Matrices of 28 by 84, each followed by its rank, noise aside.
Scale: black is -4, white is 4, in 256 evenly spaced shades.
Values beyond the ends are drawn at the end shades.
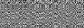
four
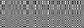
one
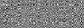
four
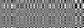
one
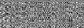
six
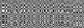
two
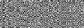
six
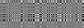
one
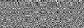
six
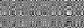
two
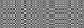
one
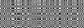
one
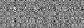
six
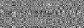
four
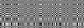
one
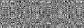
six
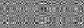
two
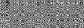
four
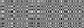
one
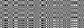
one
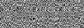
six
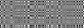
one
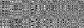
four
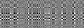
one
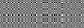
one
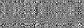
four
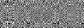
four
